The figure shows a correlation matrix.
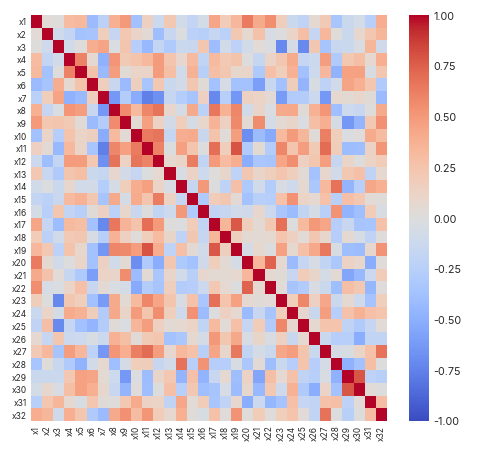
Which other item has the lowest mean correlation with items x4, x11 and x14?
x7
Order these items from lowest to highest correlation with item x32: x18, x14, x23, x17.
x18, x23, x17, x14
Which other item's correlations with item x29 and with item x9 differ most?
x30
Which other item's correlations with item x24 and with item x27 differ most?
x19
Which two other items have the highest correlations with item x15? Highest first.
x12, x24
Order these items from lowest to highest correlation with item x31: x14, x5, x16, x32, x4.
x5, x4, x16, x32, x14
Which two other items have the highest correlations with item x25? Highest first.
x23, x11
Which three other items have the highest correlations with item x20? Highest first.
x22, x1, x21
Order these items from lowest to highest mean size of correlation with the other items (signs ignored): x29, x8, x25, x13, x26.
x13, x26, x25, x29, x8
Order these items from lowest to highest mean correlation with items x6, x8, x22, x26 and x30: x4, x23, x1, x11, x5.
x11, x23, x1, x4, x5
